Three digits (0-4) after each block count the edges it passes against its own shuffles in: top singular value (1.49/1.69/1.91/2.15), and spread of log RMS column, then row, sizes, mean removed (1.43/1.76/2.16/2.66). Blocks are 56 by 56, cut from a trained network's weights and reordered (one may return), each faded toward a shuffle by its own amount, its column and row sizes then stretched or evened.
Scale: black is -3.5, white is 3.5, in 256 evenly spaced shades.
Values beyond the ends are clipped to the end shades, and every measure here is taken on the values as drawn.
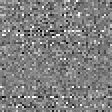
2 1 4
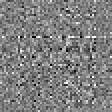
3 3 3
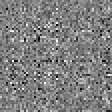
1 3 3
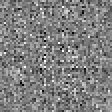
0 3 0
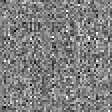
3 3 0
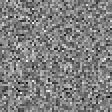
2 0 1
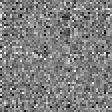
2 2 3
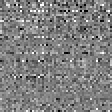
2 1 4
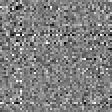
3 2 3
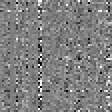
1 4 2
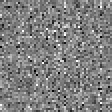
1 3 0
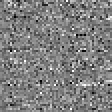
1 2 3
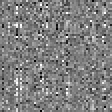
3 4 1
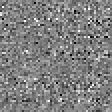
0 2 3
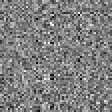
3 1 1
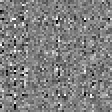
0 4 2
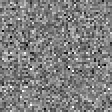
2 0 0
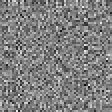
4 2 0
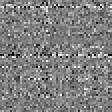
2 1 4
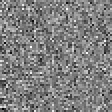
1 2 0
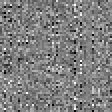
1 4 0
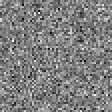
1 1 1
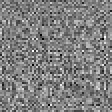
4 2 2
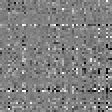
2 4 4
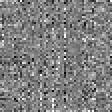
3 4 2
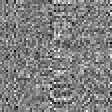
4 3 0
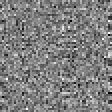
3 2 1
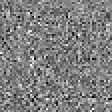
3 2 2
